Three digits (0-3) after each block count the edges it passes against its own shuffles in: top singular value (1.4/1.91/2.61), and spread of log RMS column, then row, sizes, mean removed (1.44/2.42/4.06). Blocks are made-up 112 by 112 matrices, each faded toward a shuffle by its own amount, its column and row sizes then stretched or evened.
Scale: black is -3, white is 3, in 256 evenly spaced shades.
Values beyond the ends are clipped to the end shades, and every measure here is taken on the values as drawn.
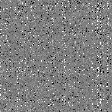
0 2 1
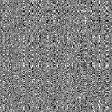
3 2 1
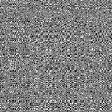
3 1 2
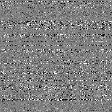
0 1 3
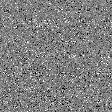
0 0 1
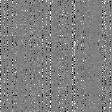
1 3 1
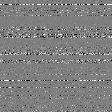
2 0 3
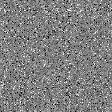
1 1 1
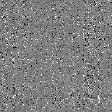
1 2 1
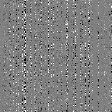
1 3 1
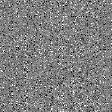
1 2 1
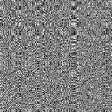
3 2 0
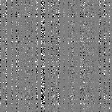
1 3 2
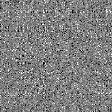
2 1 1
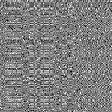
3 0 1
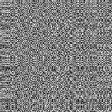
3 2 0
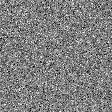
0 0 0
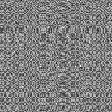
3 0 1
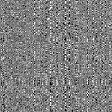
3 2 0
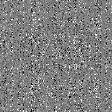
1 2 1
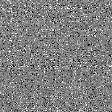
1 1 2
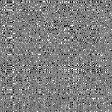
3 1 2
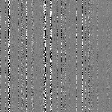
3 3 0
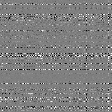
3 1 3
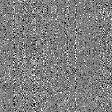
2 2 0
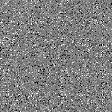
2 1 1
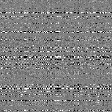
3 1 3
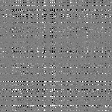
3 2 3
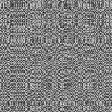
3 2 0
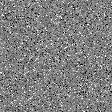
0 0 0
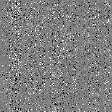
1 2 1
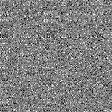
2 0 1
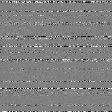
3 0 3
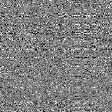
2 0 2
